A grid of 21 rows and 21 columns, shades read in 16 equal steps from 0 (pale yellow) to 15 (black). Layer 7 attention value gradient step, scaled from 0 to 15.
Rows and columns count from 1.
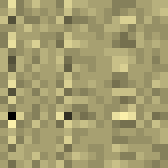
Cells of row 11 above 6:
4
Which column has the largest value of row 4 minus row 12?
17
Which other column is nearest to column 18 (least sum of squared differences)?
10
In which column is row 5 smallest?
2
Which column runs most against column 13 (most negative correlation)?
18
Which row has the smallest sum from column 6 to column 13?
1
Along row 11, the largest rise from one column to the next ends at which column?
3
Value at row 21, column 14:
4
